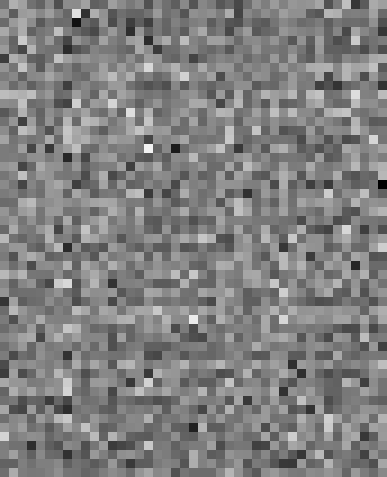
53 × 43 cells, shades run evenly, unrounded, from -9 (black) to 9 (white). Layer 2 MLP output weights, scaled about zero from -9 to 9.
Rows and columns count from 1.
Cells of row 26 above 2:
8
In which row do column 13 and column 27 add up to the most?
12
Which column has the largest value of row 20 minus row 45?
3
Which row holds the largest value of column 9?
2
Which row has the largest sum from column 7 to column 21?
35
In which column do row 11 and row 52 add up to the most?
43
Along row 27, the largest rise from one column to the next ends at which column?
33
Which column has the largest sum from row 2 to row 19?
40
